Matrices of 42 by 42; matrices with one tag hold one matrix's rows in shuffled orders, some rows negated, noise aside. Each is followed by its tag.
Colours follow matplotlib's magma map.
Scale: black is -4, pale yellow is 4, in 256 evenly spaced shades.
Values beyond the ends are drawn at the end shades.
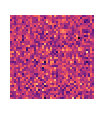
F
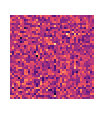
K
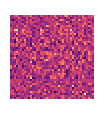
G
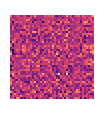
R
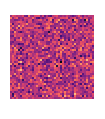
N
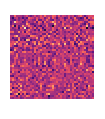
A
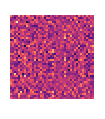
A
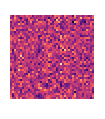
N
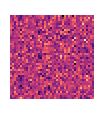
N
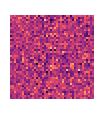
F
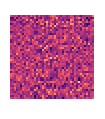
F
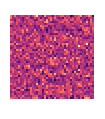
F
